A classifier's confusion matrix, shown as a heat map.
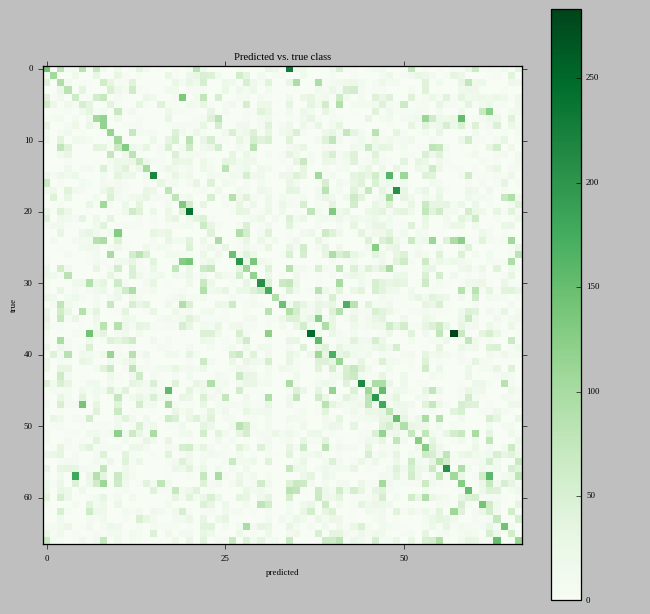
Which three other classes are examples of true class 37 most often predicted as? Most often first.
57, 6, 31
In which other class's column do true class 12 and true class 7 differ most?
58
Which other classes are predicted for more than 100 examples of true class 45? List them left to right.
17, 40, 47
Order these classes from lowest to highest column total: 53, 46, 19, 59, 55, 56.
56, 19, 59, 55, 46, 53
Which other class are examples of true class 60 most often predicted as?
53
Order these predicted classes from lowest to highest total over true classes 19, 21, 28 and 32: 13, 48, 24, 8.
24, 13, 8, 48
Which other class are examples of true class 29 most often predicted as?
3
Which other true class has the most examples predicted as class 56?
54
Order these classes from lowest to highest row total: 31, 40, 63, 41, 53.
63, 41, 53, 40, 31
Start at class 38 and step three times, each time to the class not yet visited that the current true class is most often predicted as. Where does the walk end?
59
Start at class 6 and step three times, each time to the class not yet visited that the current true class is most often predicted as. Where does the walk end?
4
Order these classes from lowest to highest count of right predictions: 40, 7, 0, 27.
7, 0, 40, 27
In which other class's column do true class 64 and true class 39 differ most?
28
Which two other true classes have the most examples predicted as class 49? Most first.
17, 52
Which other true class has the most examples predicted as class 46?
25
